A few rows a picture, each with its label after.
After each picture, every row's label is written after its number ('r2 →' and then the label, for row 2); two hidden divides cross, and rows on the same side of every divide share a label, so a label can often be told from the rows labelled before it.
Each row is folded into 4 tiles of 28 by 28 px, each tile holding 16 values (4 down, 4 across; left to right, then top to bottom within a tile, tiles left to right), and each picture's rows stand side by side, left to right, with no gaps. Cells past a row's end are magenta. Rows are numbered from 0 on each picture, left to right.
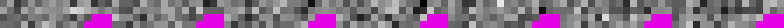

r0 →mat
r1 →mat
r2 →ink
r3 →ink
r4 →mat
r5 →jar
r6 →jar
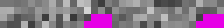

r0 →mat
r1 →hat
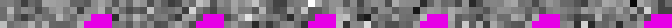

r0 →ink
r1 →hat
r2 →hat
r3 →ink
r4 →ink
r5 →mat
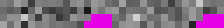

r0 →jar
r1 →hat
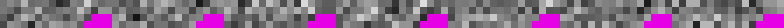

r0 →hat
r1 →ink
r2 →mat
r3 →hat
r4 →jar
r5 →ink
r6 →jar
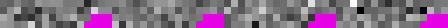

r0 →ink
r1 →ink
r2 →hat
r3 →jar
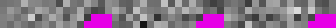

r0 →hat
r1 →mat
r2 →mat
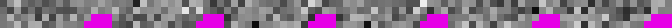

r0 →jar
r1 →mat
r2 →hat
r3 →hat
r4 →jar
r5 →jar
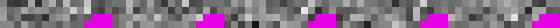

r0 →mat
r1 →jar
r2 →hat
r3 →hat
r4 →ink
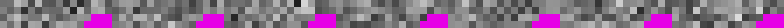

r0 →jar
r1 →jar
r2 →mat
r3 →hat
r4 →jar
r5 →ink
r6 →mat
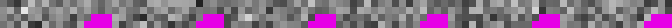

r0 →mat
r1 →ink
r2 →hat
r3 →mat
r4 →mat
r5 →ink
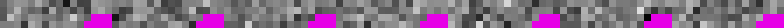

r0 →jar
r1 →hat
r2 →mat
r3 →hat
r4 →ink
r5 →hat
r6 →jar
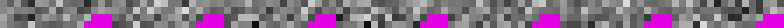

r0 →ink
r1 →mat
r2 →hat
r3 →hat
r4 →hat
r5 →mat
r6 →jar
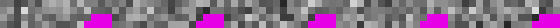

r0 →mat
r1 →hat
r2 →hat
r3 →jar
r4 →mat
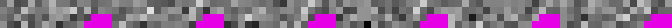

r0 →mat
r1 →hat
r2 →hat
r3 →hat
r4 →ink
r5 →mat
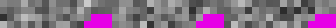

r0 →hat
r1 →ink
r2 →jar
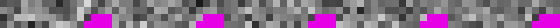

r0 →hat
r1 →ink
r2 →mat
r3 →jar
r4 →hat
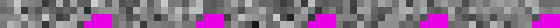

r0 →jar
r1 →mat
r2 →hat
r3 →mat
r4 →mat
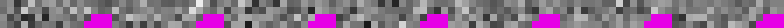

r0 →mat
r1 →hat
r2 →jar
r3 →hat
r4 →jar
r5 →jar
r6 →hat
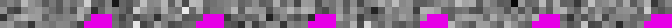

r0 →hat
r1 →mat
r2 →mat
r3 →ink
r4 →jar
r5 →mat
